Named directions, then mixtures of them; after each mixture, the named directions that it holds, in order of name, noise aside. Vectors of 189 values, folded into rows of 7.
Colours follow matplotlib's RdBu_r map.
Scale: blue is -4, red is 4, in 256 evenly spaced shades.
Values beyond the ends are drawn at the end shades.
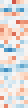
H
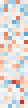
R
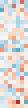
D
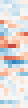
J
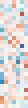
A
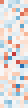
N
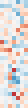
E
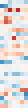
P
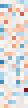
A, P.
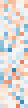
A, E, R.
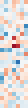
A, E, J.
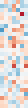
A, R.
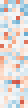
R.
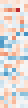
E, J, P.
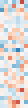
D.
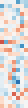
A, E.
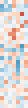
A, D, H.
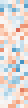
D, E, H.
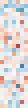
H, N, R.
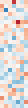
D, H, R.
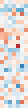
H, N, R.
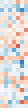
H, J, R.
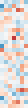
D, P.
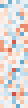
E, R.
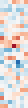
A, H, J.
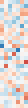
D, N.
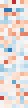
H, P, R.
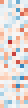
E, N.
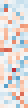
E, R.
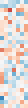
A, E, P.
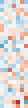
D.
